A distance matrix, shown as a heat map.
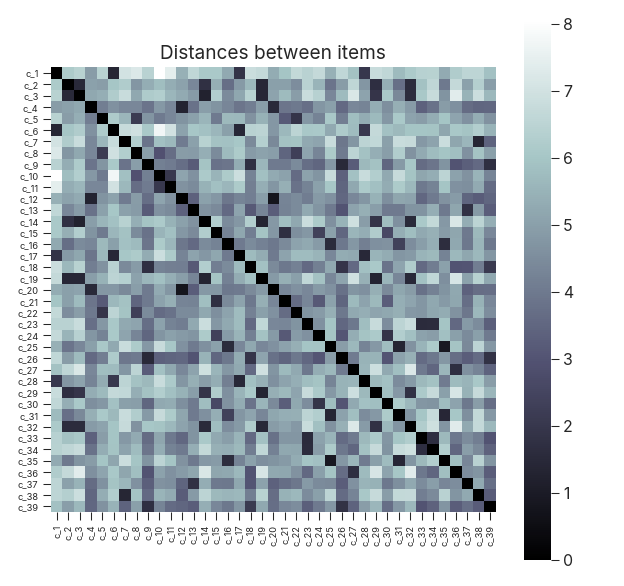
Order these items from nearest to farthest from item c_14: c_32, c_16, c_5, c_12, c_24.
c_32, c_16, c_12, c_5, c_24
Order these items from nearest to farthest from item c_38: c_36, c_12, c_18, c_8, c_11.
c_12, c_18, c_36, c_11, c_8
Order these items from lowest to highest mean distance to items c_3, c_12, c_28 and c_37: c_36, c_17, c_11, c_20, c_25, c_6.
c_20, c_17, c_25, c_6, c_11, c_36
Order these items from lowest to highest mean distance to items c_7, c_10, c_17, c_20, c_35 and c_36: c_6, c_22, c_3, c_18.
c_18, c_22, c_6, c_3
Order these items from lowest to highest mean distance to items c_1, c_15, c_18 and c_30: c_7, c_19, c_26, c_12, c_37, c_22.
c_26, c_37, c_12, c_22, c_7, c_19
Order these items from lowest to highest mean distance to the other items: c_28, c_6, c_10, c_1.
c_28, c_10, c_6, c_1
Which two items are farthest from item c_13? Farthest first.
c_1, c_6
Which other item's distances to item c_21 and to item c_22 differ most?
c_15
